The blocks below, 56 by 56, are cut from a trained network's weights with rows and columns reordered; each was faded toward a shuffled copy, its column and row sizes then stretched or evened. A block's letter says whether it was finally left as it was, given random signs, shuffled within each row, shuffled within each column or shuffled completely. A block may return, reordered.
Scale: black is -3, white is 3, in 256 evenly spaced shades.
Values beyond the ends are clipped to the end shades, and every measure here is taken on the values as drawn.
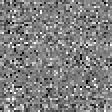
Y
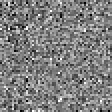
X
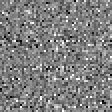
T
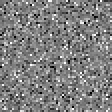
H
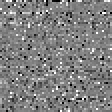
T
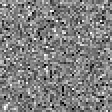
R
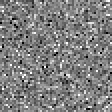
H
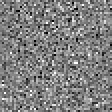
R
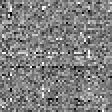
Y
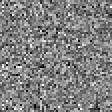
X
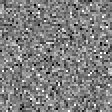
H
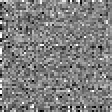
Y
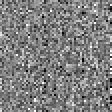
R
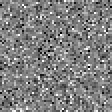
H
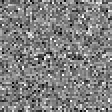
T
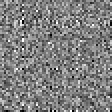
Y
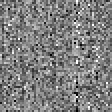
R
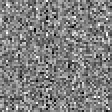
R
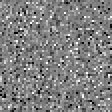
H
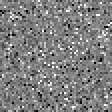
H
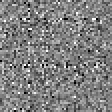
X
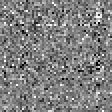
X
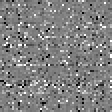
X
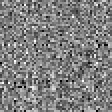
Y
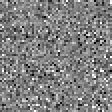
X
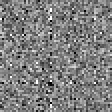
X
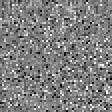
H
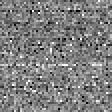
T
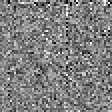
X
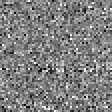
T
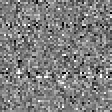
X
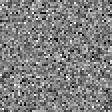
H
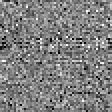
Y
